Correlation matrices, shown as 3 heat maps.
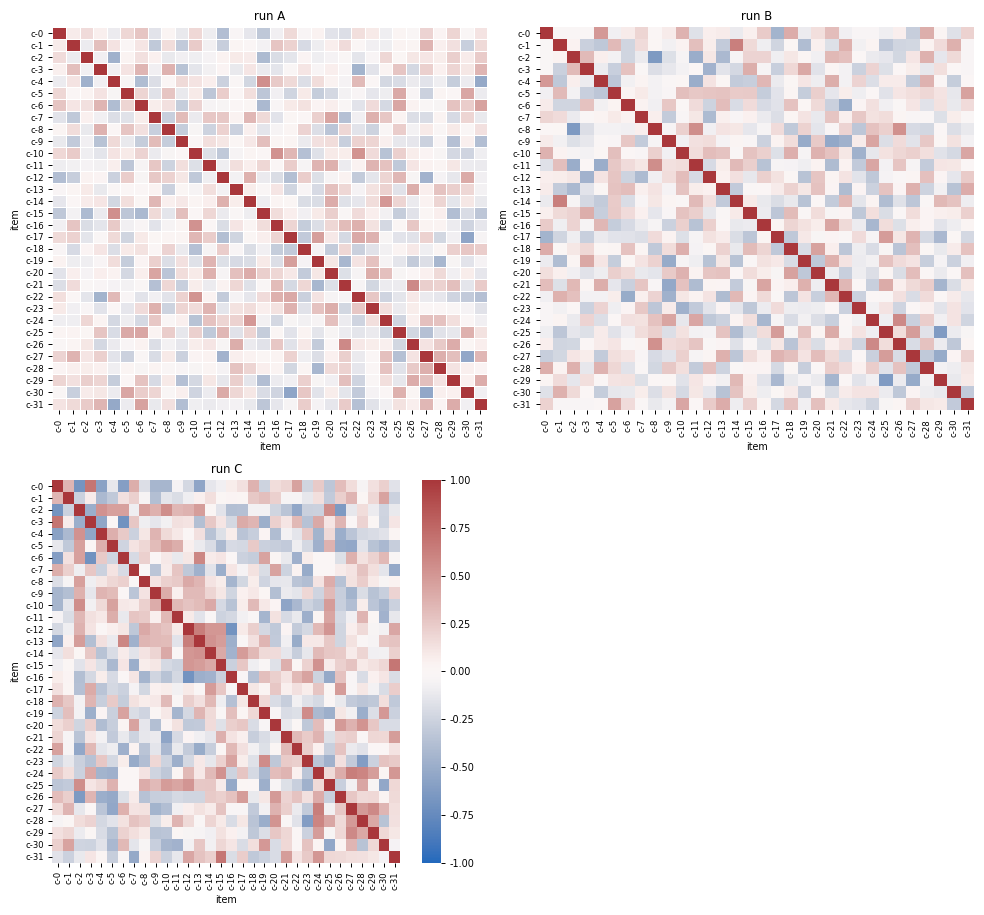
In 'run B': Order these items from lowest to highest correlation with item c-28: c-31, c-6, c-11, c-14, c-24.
c-11, c-6, c-14, c-31, c-24
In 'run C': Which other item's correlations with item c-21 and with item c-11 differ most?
c-10
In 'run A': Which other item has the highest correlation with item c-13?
c-26
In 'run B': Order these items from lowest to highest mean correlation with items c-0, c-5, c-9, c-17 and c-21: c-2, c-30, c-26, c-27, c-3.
c-3, c-30, c-2, c-27, c-26
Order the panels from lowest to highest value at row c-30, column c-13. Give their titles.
run B, run A, run C
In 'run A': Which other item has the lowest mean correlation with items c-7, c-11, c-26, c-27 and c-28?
c-25
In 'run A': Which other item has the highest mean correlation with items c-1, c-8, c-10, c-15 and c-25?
c-16
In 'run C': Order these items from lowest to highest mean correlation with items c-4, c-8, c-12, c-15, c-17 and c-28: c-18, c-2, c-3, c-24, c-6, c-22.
c-22, c-18, c-3, c-6, c-2, c-24
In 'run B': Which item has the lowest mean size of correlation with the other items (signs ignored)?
c-7
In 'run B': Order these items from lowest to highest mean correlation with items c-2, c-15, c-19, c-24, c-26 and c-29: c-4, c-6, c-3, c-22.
c-4, c-6, c-22, c-3
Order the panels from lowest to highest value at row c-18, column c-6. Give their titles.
run C, run A, run B
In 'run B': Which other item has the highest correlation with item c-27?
c-25
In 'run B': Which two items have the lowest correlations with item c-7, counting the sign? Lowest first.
c-12, c-9
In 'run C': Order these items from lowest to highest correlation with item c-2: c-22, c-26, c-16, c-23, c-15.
c-26, c-22, c-16, c-23, c-15
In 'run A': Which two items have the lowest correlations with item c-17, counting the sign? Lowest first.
c-30, c-12
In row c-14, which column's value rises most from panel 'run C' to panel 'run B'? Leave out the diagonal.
c-22
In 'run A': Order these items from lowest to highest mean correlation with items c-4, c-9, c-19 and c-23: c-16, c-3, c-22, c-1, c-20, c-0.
c-3, c-1, c-0, c-16, c-20, c-22
